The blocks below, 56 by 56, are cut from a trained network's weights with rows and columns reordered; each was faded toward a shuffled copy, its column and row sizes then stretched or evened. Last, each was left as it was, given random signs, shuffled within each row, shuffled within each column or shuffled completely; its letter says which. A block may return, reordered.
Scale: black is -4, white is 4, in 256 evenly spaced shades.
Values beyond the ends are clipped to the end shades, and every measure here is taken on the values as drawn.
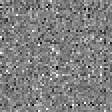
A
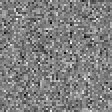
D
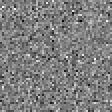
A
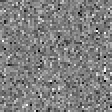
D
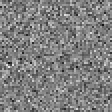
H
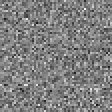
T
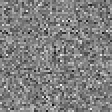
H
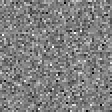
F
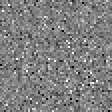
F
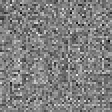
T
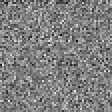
H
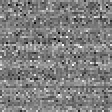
H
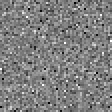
F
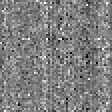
T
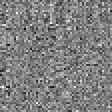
T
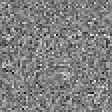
T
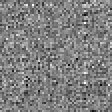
T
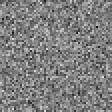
D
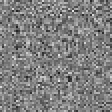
T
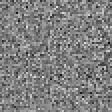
A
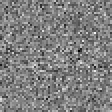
A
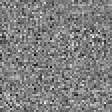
A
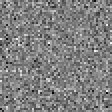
A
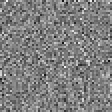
T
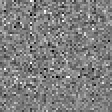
A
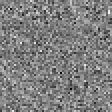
A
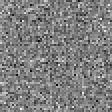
H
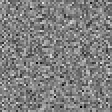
T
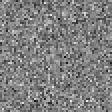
F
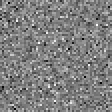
F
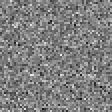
H
